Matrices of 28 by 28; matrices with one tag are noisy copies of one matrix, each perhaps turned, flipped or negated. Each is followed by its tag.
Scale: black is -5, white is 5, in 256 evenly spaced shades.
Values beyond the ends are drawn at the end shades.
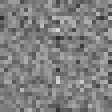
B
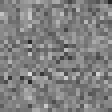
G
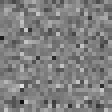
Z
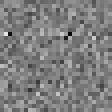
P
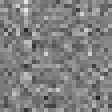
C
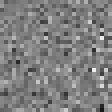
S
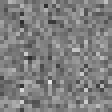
Z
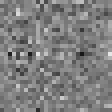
B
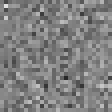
C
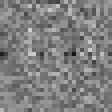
B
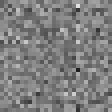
P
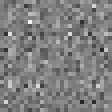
P
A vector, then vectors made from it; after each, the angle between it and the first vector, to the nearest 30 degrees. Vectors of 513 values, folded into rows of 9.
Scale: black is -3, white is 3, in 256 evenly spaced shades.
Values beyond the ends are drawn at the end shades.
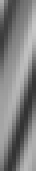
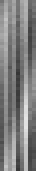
120 degrees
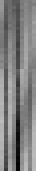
60 degrees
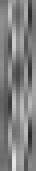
120 degrees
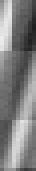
150 degrees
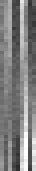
90 degrees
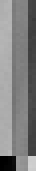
90 degrees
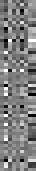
90 degrees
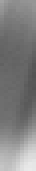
90 degrees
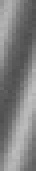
150 degrees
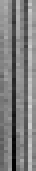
90 degrees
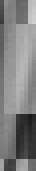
60 degrees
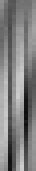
60 degrees
